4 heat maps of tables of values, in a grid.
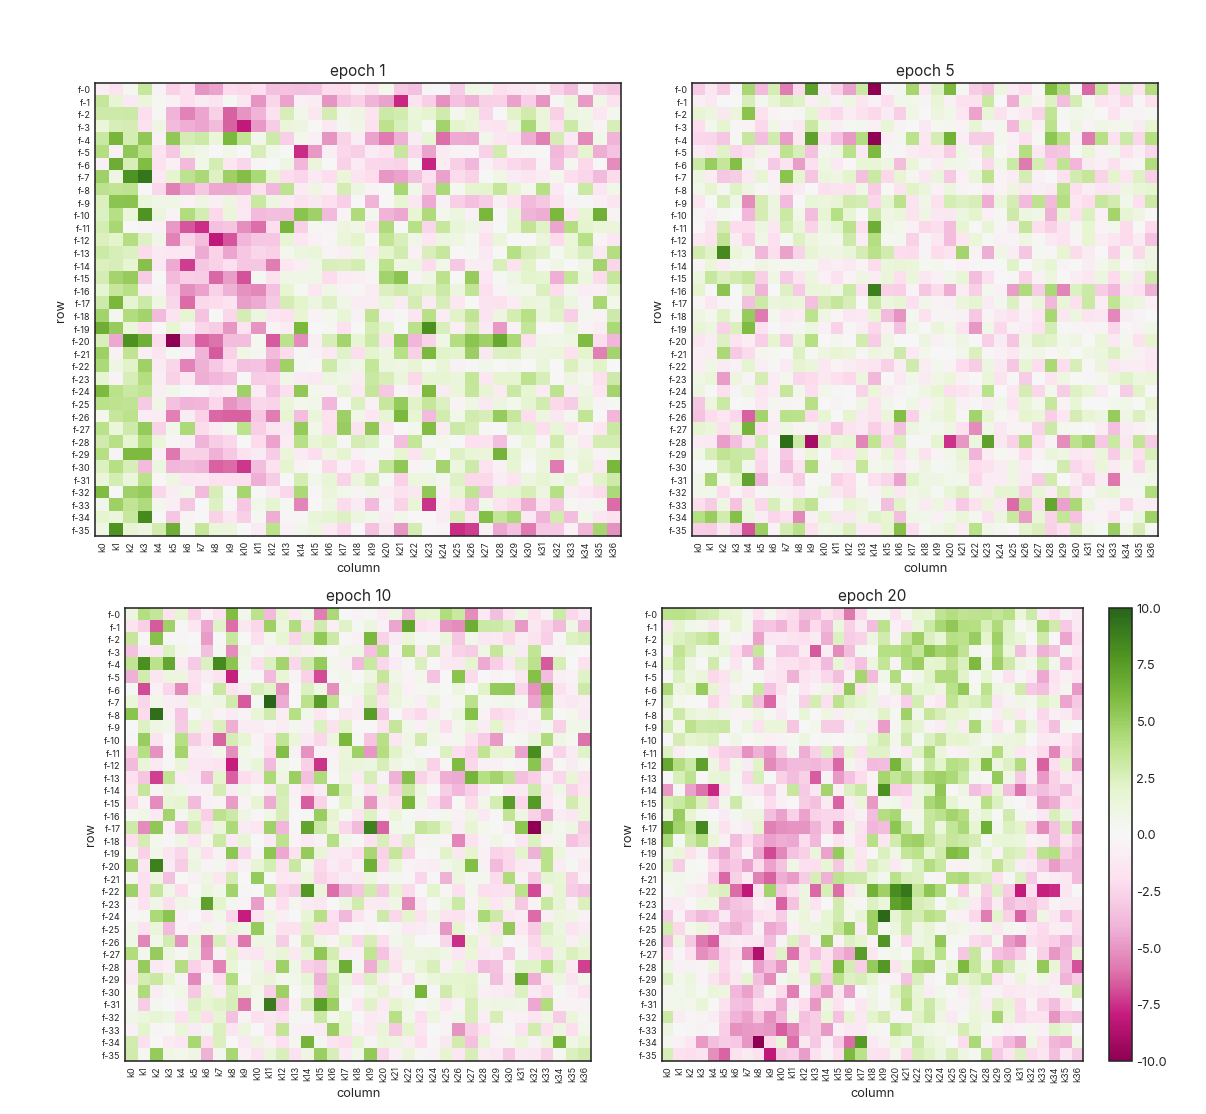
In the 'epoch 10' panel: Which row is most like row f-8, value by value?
f-20
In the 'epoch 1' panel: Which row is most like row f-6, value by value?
f-33
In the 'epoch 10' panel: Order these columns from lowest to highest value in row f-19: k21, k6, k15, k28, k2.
k6, k28, k2, k15, k21
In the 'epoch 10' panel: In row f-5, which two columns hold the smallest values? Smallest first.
k8, k15
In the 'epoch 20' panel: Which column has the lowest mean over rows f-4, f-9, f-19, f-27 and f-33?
k8
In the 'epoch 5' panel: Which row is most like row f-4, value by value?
f-0
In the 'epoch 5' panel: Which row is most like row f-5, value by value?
f-11
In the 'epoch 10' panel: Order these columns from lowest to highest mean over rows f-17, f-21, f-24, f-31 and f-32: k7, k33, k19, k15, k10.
k10, k7, k33, k19, k15
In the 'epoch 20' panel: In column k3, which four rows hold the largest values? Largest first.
f-17, f-12, f-6, f-18
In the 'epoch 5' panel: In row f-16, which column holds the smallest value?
k29
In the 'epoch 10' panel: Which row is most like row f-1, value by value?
f-13
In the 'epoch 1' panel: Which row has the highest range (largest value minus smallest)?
f-20
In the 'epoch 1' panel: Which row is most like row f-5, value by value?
f-9
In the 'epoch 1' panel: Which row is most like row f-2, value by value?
f-16
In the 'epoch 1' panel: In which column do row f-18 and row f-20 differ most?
k5
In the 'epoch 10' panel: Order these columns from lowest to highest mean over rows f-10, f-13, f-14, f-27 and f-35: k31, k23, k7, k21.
k21, k31, k7, k23
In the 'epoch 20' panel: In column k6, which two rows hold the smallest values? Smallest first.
f-22, f-33
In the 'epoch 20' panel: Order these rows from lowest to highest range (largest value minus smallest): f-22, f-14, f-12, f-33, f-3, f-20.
f-20, f-33, f-3, f-12, f-14, f-22
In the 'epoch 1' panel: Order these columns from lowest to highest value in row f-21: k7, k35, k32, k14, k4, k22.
k35, k7, k22, k4, k14, k32
